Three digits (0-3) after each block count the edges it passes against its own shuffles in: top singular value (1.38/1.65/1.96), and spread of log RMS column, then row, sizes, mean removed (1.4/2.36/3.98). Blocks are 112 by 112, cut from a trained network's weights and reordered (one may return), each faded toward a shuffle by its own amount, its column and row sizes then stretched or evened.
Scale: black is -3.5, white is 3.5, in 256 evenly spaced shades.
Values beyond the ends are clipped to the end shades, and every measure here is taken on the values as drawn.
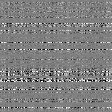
3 0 3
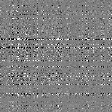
2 2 3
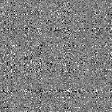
1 2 2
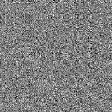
3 1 1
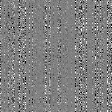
1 3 1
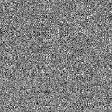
2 1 1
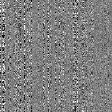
3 3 0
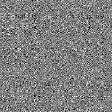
3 2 2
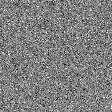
0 0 1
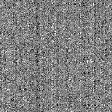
2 1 1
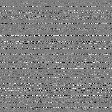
1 0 3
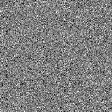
2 1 0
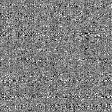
1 0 2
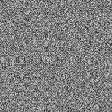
3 0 0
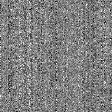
2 2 0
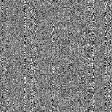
3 2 0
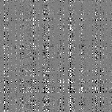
2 3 2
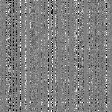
3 3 1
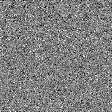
0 0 1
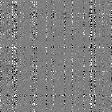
2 3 2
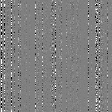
3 3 0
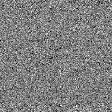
2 1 1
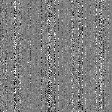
1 3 0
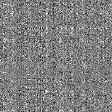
2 1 2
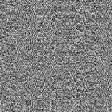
3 1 0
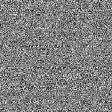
2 0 2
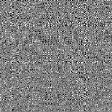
3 2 2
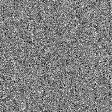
0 1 0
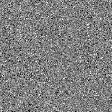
2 1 1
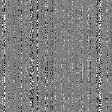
3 3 1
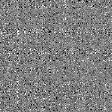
1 2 2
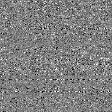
0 1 2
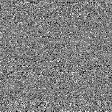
1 0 2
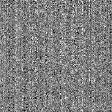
2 2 1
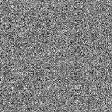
2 1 1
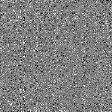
0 2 2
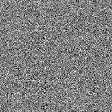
3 1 1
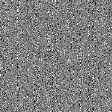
0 2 0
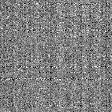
2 0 2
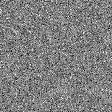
1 0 0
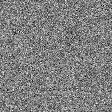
0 0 0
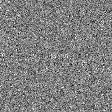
0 0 1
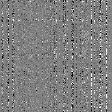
1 3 1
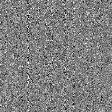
1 2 1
